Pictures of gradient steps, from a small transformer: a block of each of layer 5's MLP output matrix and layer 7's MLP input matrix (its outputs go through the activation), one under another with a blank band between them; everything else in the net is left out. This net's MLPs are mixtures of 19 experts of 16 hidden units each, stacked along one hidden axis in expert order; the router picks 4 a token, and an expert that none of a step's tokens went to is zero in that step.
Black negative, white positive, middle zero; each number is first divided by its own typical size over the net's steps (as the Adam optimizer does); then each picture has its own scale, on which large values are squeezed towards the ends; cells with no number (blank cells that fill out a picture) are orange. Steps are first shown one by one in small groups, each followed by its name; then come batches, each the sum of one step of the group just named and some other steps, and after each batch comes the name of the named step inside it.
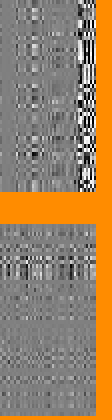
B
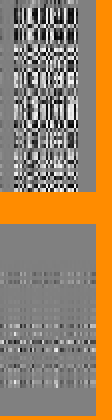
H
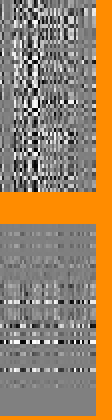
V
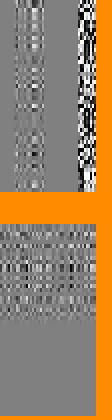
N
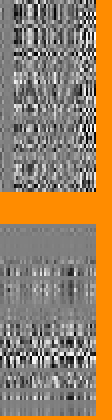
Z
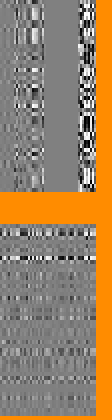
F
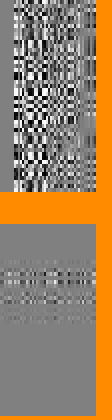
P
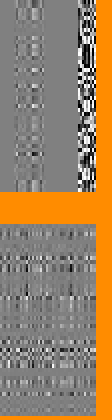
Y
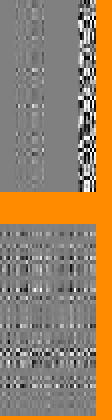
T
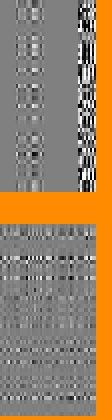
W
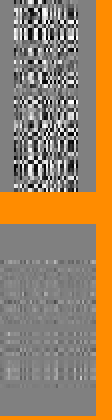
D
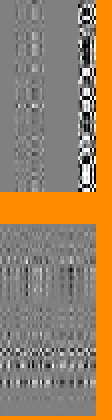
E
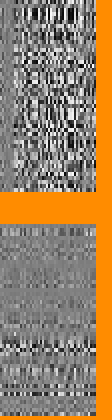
H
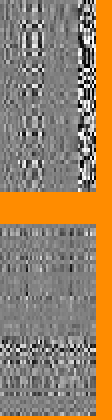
Y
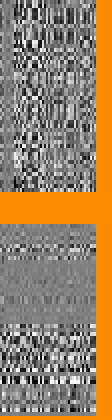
H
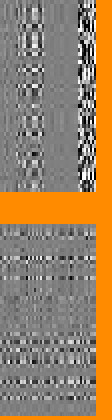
W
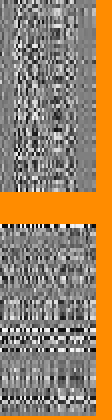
V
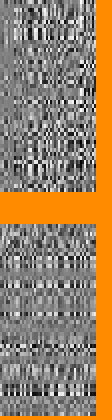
D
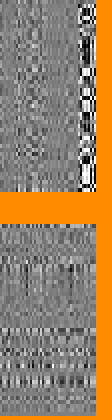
E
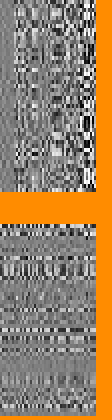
F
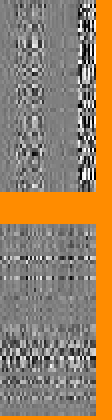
W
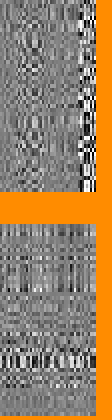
T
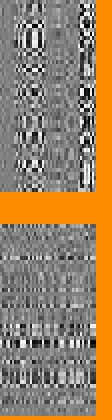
F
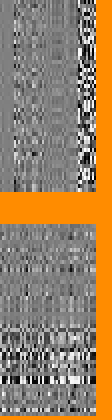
Y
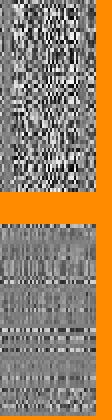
D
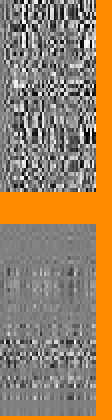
Z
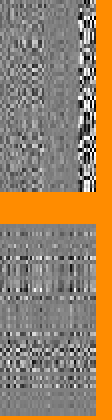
T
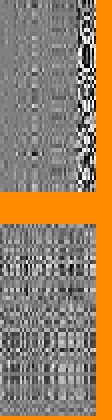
Y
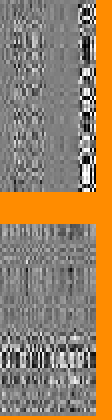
E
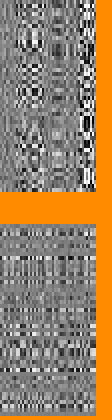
F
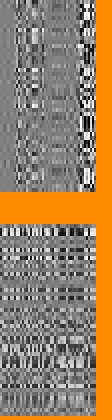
F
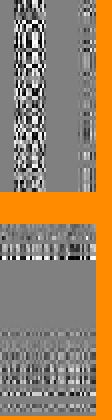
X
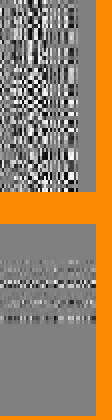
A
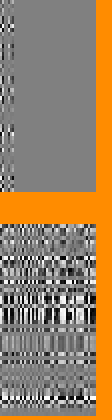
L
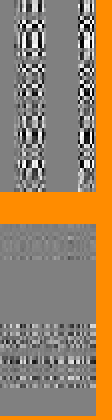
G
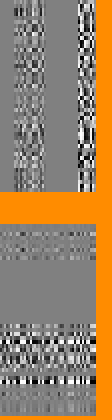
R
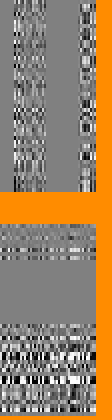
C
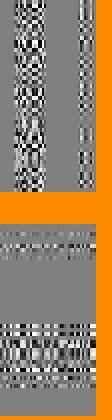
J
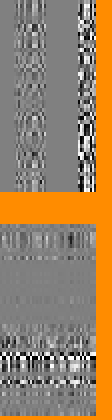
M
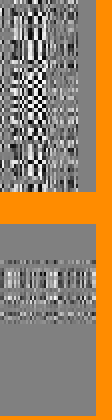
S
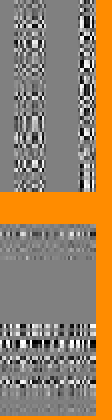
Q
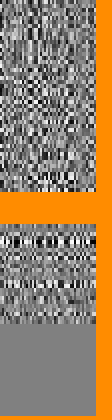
A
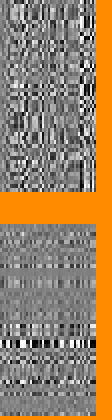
Q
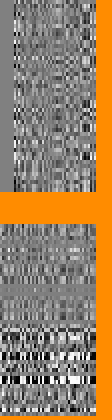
C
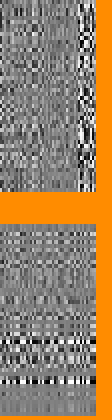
R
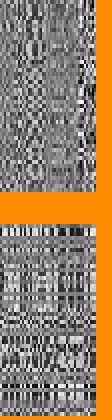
S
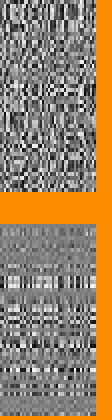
J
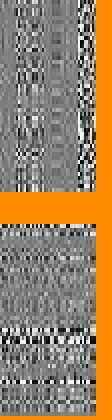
R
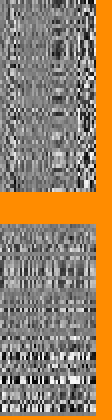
C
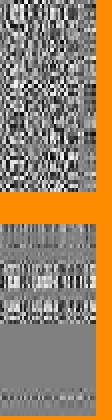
A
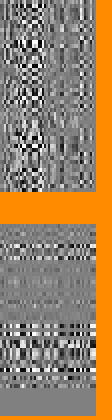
J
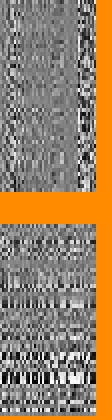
C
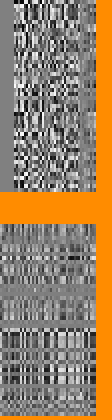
X
